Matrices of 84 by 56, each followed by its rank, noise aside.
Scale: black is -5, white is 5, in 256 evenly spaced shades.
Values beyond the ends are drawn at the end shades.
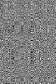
five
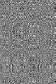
six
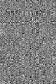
seven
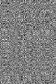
seven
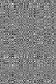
five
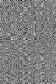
seven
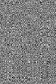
seven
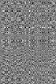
four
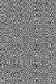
five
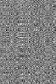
seven
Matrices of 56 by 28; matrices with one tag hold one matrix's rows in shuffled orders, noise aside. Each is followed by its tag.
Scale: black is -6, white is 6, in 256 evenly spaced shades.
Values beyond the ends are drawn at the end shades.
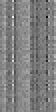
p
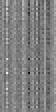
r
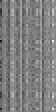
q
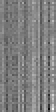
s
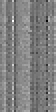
p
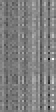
s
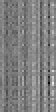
s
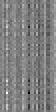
r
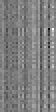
s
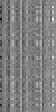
q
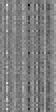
r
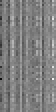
q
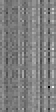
s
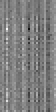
r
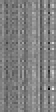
s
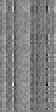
p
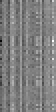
q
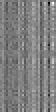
s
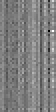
s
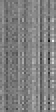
s
